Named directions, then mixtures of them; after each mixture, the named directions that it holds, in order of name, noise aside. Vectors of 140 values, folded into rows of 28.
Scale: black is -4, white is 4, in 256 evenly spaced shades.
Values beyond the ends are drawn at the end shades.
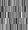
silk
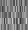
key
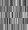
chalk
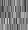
chalk, key, silk.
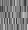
chalk, key, silk.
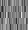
silk.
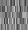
chalk, key.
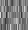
chalk, silk.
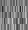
key.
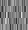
silk.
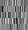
key, silk.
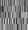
chalk, key, silk.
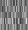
key.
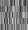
chalk, key.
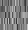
chalk, key, silk.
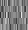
silk.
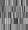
chalk, key, silk.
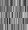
chalk.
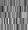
chalk, key, silk.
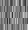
chalk.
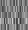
key.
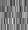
chalk, key.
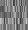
key.
